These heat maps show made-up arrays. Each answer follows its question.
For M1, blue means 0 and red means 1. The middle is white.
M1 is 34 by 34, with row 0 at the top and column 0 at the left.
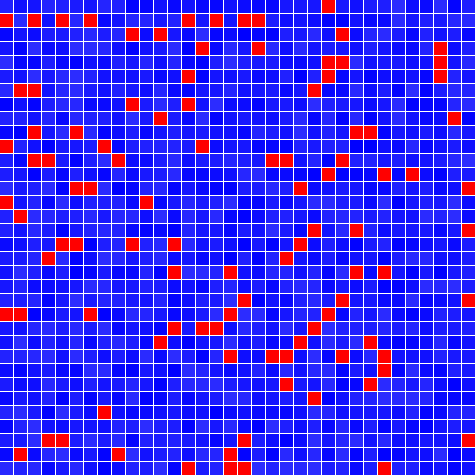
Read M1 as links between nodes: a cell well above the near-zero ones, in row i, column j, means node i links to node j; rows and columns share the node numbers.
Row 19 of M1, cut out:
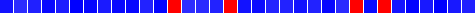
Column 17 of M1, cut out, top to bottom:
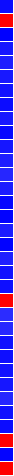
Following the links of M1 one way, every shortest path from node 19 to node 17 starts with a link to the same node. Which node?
node 16
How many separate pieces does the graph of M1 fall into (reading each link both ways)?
2
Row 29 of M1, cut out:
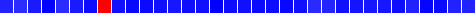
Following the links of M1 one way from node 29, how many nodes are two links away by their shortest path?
2
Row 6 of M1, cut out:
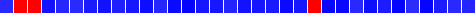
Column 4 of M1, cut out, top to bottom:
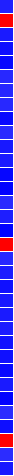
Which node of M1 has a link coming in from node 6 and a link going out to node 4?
node 1
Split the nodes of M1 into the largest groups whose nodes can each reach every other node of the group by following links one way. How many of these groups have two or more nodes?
2
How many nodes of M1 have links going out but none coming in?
1
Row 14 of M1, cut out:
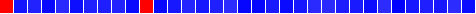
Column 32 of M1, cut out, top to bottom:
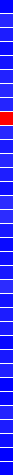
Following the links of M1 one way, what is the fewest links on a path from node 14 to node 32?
7
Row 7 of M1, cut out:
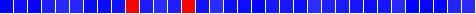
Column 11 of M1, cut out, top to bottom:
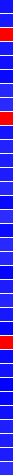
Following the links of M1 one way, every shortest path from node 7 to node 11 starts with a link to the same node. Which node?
node 9
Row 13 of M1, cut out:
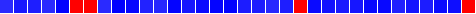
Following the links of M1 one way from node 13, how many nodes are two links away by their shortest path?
9
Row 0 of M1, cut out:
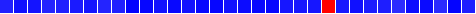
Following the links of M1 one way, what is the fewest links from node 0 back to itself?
3
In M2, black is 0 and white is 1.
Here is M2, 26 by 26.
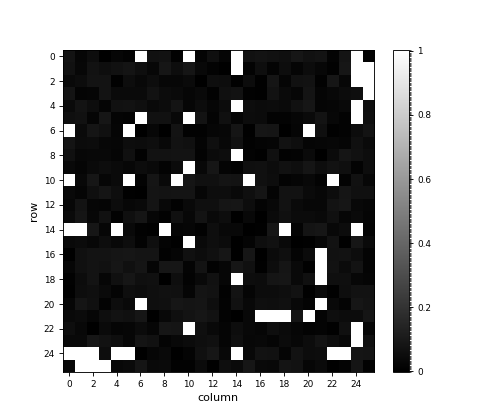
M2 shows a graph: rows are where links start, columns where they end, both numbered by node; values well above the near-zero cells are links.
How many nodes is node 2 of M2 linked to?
2
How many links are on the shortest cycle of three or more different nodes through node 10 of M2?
4
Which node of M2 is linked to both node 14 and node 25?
node 1
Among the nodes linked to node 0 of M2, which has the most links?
node 24
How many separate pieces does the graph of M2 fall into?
6
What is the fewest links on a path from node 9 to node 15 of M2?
2
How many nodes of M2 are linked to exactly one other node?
7
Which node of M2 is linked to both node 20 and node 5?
node 6
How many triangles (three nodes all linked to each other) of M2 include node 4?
1
